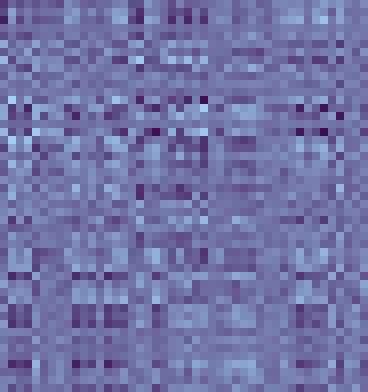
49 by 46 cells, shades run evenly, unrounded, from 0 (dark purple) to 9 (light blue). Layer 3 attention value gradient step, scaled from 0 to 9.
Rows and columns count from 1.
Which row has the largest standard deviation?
17
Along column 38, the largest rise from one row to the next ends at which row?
18
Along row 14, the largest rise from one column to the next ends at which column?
5
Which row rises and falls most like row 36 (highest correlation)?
37
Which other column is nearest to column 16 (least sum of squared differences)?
40
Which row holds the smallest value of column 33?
7
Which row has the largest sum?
38
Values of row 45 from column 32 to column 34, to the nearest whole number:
6 5 5
